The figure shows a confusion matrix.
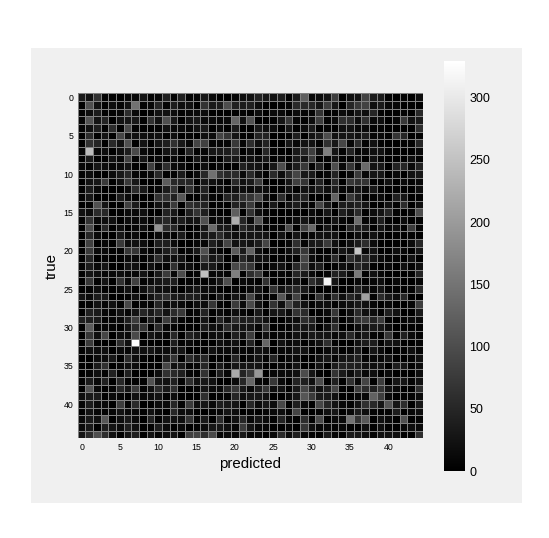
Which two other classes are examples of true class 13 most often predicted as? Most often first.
33, 23
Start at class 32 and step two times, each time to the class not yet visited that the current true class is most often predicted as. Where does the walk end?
1
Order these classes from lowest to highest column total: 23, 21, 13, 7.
13, 21, 23, 7
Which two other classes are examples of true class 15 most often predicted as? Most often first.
20, 44
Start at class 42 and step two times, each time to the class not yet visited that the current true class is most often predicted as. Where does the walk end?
11
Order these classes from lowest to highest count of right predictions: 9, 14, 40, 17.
14, 9, 40, 17
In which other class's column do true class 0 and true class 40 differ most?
29
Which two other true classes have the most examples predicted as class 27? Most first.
17, 3
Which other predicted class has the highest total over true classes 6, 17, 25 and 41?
10
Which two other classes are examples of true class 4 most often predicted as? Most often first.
6, 44
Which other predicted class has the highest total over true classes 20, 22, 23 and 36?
16
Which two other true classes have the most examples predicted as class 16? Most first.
23, 20
